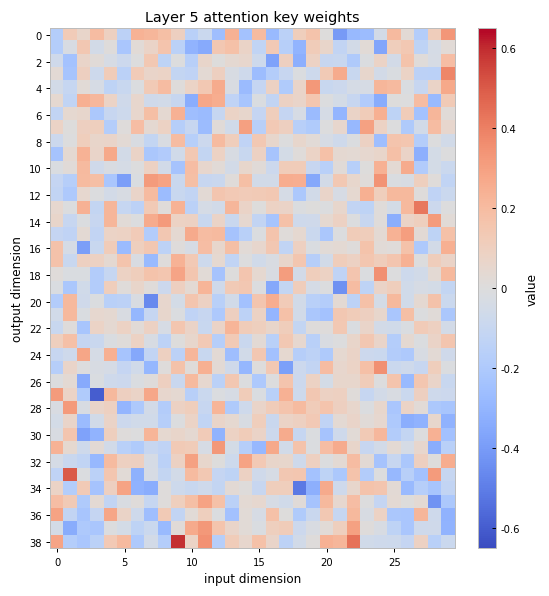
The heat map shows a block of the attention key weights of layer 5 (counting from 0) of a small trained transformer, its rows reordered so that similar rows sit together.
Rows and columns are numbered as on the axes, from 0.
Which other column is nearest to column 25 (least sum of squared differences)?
6
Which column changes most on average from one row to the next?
16
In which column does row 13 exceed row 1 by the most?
27
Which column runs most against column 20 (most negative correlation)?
28
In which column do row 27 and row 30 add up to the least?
3
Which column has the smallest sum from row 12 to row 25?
19
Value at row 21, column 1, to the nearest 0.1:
0.2
